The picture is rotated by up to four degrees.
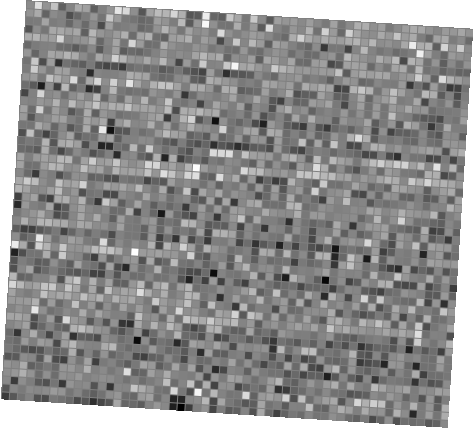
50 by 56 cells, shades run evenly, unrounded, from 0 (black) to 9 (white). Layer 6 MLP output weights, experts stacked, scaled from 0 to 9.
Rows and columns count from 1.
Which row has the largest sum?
20
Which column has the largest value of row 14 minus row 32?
1
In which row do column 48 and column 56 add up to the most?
48
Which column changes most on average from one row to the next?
26
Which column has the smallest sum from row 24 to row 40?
25
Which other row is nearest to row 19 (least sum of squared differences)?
22
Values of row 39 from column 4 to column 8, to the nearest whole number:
8 5 4 4 5
